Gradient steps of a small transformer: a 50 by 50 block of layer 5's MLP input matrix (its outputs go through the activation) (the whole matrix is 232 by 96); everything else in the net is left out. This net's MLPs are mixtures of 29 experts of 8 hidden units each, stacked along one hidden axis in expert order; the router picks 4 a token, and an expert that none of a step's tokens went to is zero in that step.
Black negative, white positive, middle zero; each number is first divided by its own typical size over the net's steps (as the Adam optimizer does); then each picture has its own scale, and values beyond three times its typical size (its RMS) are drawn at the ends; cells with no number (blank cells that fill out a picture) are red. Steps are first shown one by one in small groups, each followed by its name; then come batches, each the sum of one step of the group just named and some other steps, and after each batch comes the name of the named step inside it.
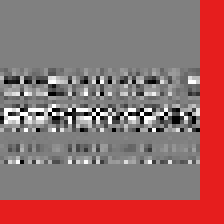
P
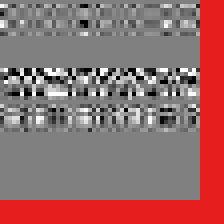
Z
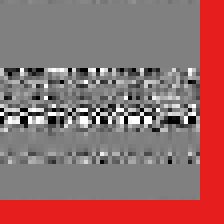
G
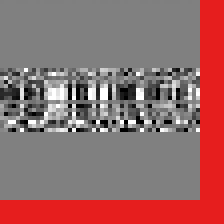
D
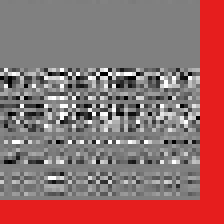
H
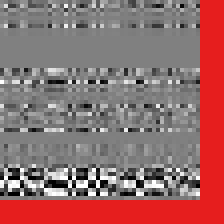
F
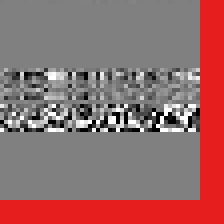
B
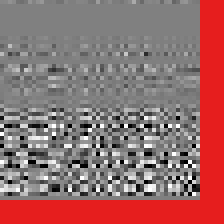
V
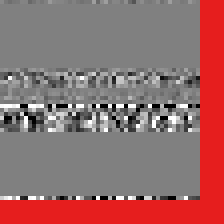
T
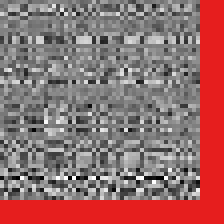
F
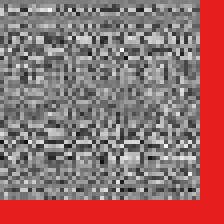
B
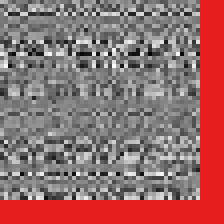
P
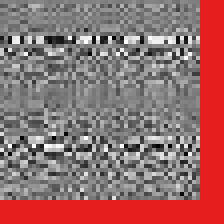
V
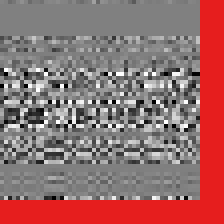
H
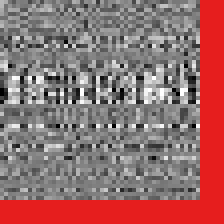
Z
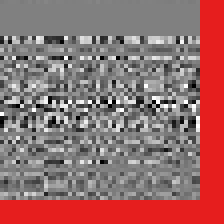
G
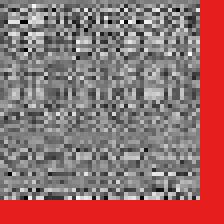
T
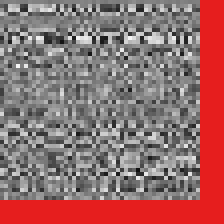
D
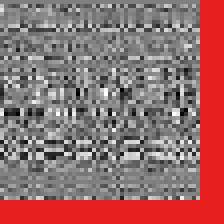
D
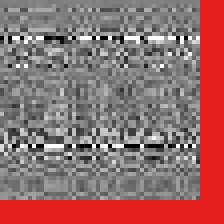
D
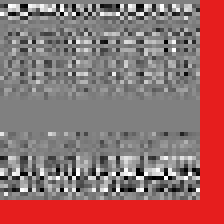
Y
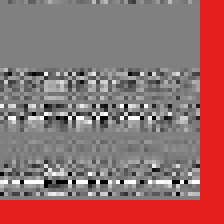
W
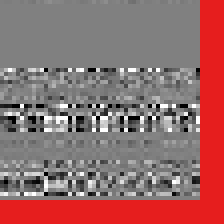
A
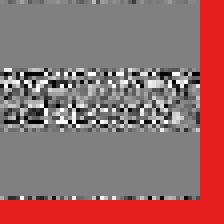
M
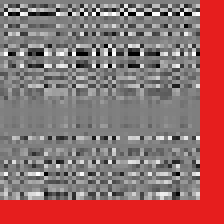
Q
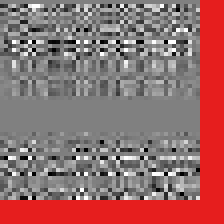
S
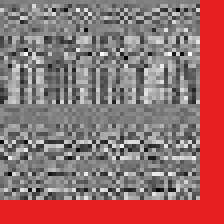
S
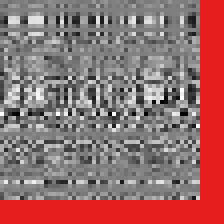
W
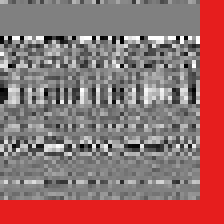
W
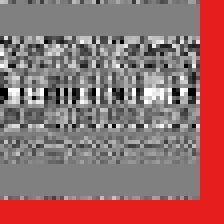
M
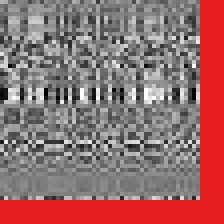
M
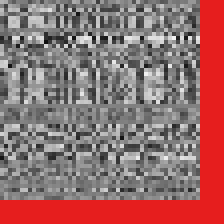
Y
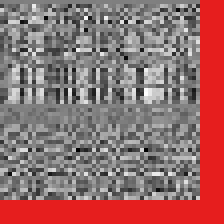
S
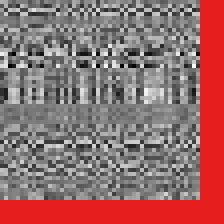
Q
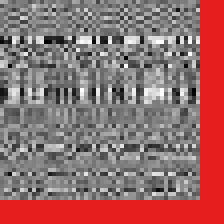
S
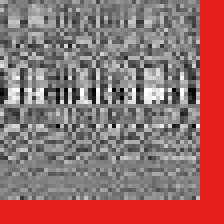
S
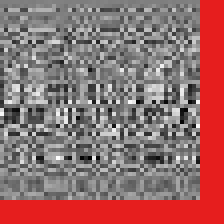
A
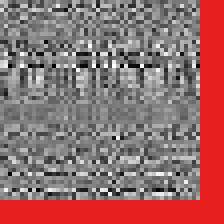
Q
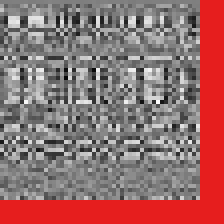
A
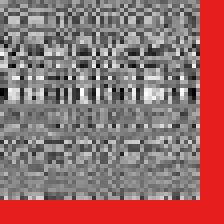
Q
